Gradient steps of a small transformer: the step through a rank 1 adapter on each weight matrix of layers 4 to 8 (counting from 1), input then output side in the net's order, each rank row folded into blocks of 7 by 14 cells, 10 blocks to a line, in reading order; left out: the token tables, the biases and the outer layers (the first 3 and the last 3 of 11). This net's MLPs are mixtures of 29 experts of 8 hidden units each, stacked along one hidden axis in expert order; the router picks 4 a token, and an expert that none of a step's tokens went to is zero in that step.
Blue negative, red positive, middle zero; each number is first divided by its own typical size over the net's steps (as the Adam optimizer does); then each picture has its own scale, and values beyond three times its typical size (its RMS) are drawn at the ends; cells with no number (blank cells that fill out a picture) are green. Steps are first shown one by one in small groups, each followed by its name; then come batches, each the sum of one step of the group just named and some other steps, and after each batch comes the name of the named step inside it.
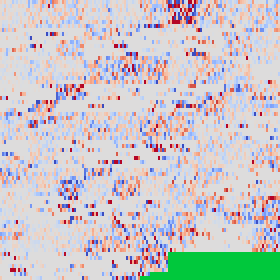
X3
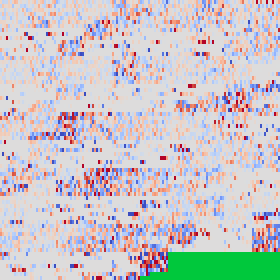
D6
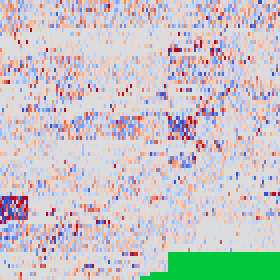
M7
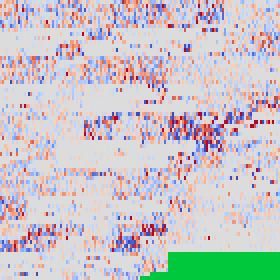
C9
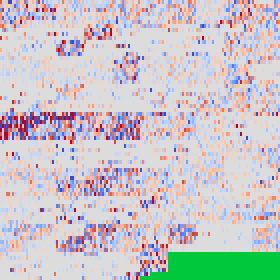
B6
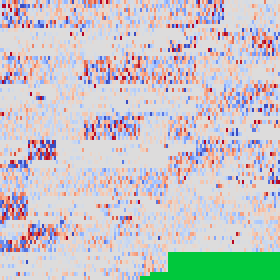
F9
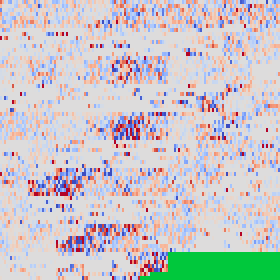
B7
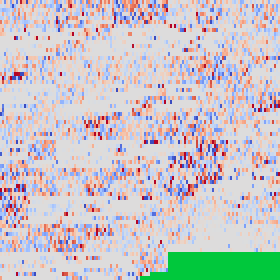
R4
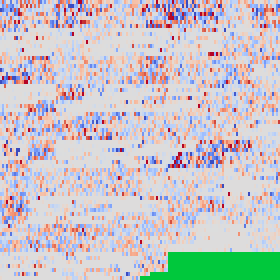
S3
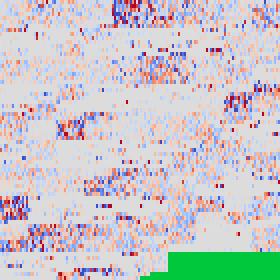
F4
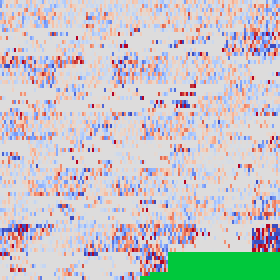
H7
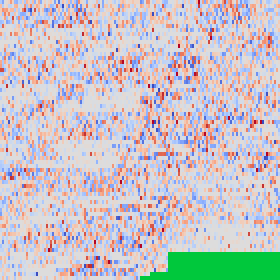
C9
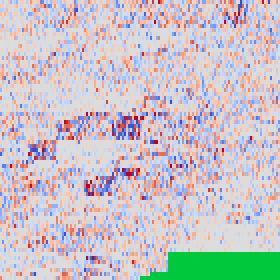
R4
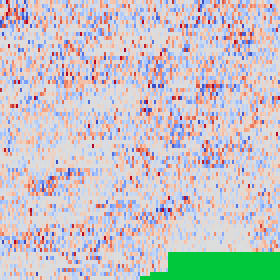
C9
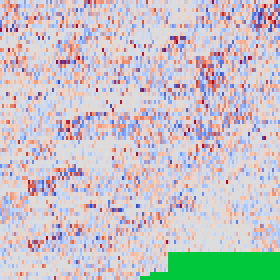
M7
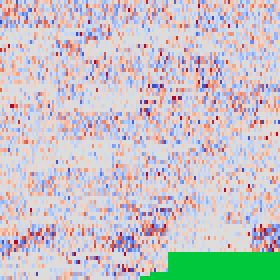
C9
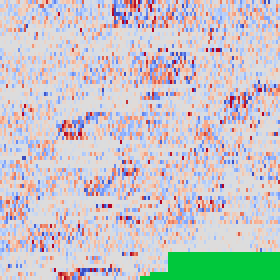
F4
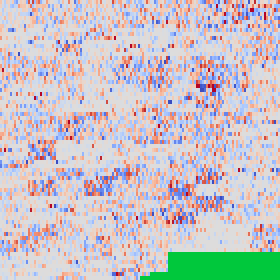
R4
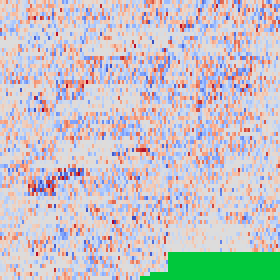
X3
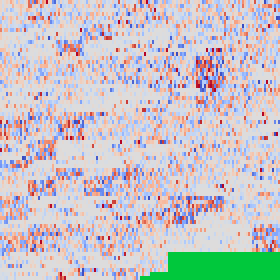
F4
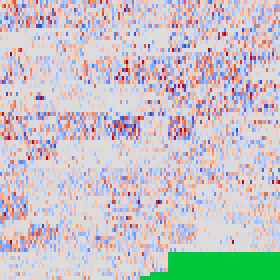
F9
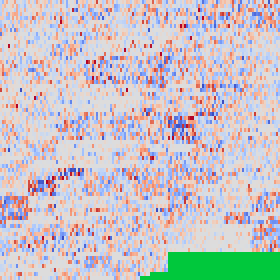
M7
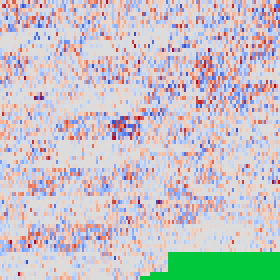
F9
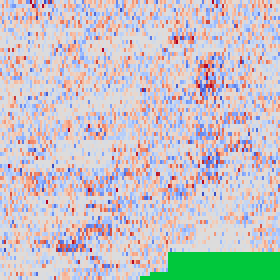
R4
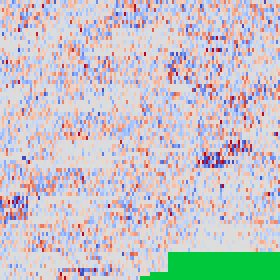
F4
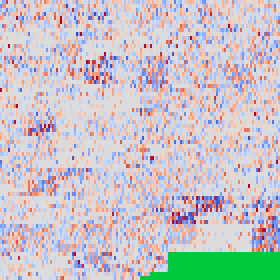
H7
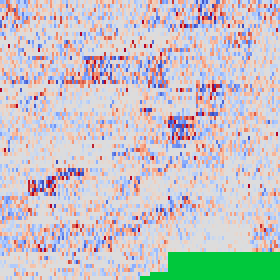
M7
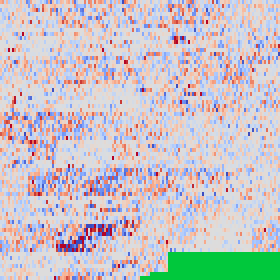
B7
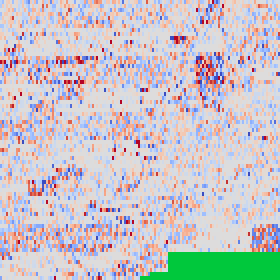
H7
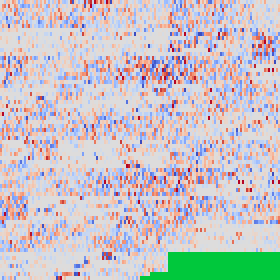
F9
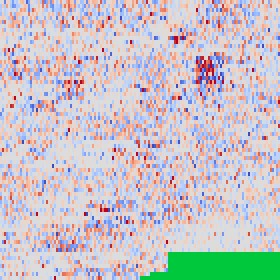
R4
